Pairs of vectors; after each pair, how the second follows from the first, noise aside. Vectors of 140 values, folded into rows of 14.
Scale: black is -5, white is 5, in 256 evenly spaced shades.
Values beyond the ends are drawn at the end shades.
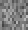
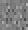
negated, partly zeroed.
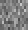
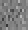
reversed, negated, partly zeroed.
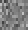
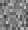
reversed, negated.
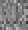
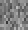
shuffled.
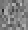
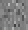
reversed, negated, partly zeroed.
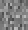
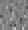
wrapped around, negated, partly zeroed.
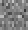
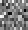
scaled up.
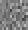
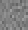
negated, shrunk.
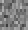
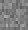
negated, shrunk.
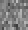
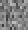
reversed, negated.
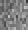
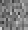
reversed, negated.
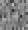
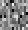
scaled up.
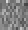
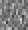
shuffled.
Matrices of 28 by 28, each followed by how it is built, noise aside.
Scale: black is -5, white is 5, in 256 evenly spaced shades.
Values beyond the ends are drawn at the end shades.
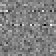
uneven rows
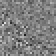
lower triangular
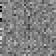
uneven columns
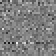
uneven rows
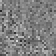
lower triangular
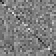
diagonal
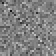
diagonal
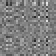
low rank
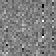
uneven columns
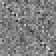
diagonal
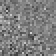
lower triangular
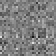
low rank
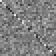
diagonal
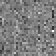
uneven columns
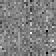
uneven columns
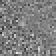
lower triangular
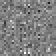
uneven columns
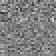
low rank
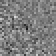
lower triangular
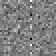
uneven columns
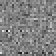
uneven rows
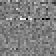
uneven rows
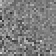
lower triangular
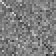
diagonal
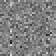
uneven columns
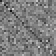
diagonal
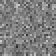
low rank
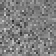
lower triangular
